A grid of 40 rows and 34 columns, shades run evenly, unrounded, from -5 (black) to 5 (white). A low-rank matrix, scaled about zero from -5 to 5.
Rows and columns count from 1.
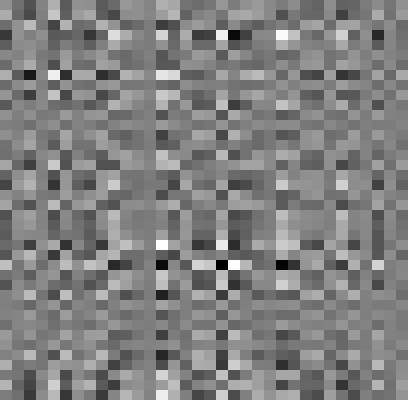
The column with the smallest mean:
20
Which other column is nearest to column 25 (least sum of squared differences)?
11
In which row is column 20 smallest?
4
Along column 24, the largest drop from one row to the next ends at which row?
27
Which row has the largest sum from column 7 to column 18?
8
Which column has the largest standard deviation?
14
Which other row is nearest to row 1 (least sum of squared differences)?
10
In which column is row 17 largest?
5
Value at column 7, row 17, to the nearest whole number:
1
